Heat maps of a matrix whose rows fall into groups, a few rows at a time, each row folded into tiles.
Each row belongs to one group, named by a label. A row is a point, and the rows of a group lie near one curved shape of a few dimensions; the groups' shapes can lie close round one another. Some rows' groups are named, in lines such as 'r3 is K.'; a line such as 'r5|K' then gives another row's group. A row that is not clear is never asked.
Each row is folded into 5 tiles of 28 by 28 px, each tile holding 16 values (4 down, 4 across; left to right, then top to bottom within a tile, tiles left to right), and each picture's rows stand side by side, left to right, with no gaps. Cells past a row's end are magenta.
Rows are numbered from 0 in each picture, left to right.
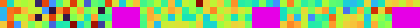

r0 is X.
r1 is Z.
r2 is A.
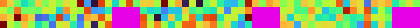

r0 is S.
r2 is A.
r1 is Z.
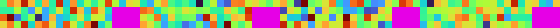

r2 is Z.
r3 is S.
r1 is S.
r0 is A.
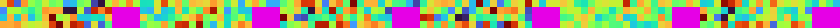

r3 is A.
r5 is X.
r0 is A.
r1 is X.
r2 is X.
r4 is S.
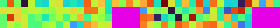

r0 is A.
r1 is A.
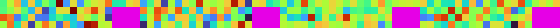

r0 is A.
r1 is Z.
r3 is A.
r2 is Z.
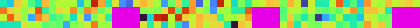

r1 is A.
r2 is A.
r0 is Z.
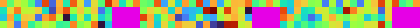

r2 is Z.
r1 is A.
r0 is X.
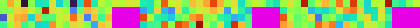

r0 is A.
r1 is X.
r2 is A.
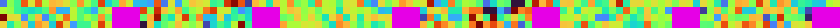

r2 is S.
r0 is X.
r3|A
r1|Z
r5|S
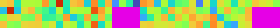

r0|Z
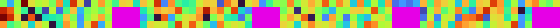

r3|X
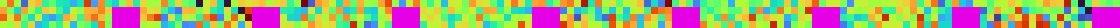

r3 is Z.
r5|A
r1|S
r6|S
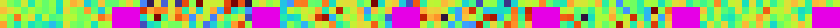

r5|Z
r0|S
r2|S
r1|Z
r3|S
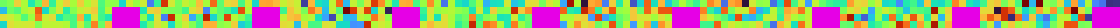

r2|A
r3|A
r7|Z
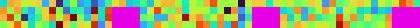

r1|S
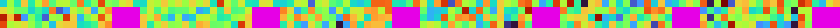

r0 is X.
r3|A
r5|A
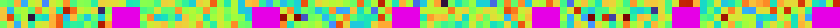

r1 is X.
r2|X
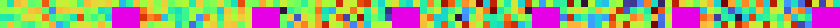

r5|A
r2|S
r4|A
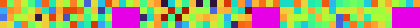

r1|A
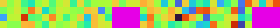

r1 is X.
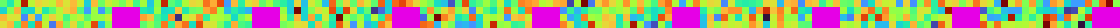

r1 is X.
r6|A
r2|Z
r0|X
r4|A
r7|Z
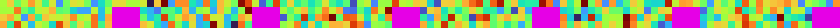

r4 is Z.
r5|S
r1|A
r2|A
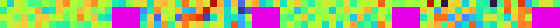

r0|S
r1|X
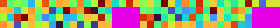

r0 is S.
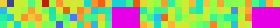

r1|A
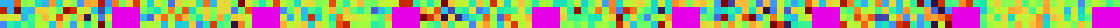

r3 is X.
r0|Z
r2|Z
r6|S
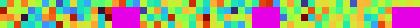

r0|S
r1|Z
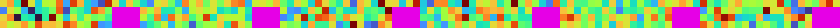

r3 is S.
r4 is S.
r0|A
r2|A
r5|S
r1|Z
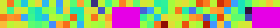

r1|S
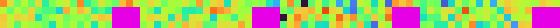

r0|S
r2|A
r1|Z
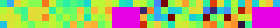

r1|Z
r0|S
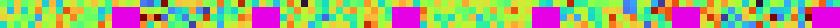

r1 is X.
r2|A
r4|A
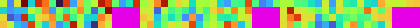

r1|Z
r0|A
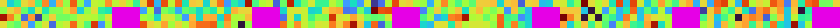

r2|A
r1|Z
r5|X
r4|X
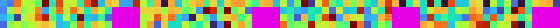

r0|S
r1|A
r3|A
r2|A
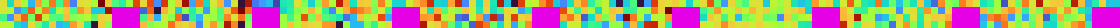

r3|S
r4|S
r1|Z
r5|A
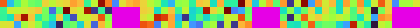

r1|S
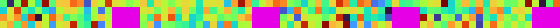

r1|S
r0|X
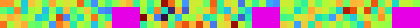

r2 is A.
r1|X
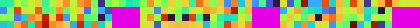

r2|X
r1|Z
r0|S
